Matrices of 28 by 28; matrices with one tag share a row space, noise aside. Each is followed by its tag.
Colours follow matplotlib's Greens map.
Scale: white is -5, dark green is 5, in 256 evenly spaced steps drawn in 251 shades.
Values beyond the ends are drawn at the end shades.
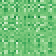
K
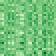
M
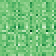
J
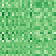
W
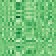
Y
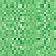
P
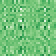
P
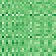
W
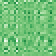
K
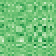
M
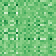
K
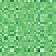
K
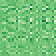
J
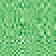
P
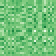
M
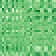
W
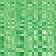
M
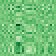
Y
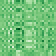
Y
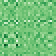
K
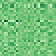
K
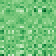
M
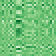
Y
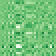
Y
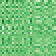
W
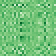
P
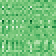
W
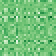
K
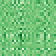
P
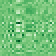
Y
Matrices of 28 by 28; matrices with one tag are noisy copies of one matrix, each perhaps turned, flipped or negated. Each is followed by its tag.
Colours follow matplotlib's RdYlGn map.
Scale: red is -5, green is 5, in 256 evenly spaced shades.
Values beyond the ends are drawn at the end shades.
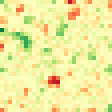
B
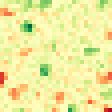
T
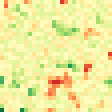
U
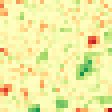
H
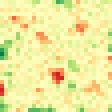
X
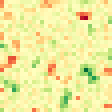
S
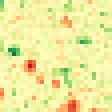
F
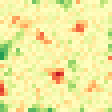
X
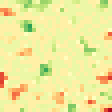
T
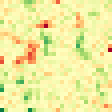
U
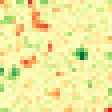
B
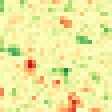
F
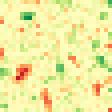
S
